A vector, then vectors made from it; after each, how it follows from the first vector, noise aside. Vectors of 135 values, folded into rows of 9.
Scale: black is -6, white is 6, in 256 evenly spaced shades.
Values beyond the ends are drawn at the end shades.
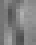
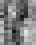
wrapped around, scaled up.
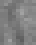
shrunk.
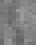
shrunk.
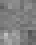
wrapped around, partly zeroed.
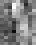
reversed, negated, scaled up.
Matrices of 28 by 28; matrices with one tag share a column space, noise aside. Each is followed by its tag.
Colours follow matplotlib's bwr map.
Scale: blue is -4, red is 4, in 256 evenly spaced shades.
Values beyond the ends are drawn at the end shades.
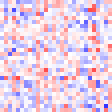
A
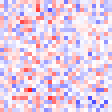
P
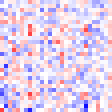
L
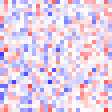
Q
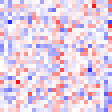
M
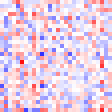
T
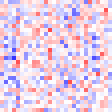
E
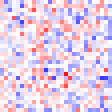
A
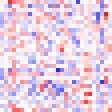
Q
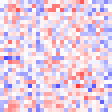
P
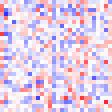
P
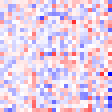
T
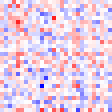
T
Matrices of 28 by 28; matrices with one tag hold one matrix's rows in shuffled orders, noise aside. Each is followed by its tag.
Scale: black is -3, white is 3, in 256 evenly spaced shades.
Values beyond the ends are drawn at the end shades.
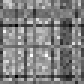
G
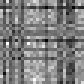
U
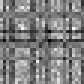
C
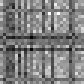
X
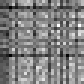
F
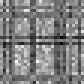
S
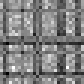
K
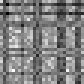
K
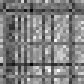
X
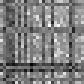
X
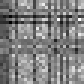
F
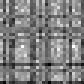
C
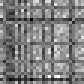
X
